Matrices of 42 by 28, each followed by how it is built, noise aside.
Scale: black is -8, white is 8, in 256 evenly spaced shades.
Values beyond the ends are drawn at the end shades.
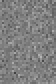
repeating rows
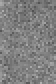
smooth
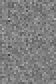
repeating rows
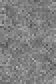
smooth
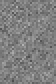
Hankel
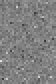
sparse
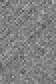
Hankel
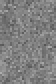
smooth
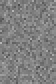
noise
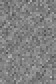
Hankel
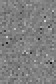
sparse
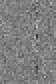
uneven columns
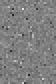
sparse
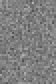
noise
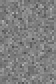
repeating rows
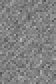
Hankel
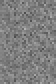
repeating rows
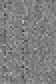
uneven columns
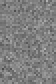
noise
